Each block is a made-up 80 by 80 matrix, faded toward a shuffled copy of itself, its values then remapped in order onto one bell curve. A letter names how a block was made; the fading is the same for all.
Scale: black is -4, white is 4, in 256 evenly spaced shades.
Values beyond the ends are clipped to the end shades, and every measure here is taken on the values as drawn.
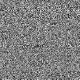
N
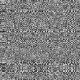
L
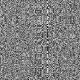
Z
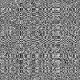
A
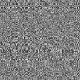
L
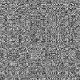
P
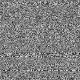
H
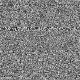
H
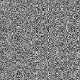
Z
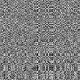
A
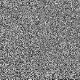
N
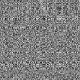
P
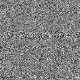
N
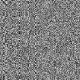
Z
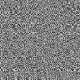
L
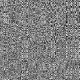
Z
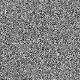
N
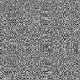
L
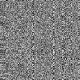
Z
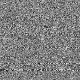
H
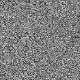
N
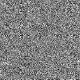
N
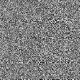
N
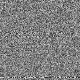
H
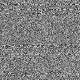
H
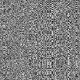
Z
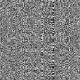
Z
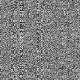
Z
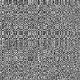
A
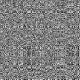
L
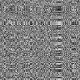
A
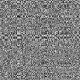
L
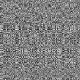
P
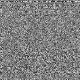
N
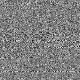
H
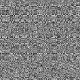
P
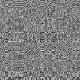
L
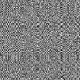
A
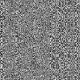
Z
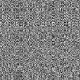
L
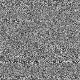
H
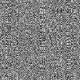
Z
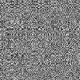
P
